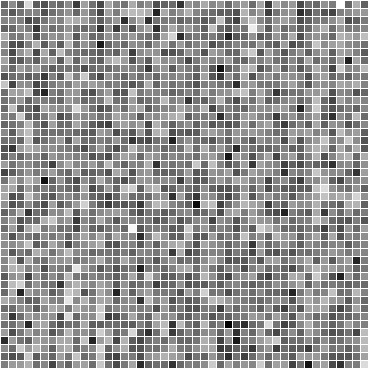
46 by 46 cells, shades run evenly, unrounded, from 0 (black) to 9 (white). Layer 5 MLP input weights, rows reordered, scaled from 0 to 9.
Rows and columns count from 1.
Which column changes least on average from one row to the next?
25
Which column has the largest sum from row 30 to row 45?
13
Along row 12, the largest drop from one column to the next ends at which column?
5
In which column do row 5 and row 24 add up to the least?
29
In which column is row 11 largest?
1
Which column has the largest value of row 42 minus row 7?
17
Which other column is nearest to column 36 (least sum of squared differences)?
12
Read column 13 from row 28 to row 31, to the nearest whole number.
6 3 6 6
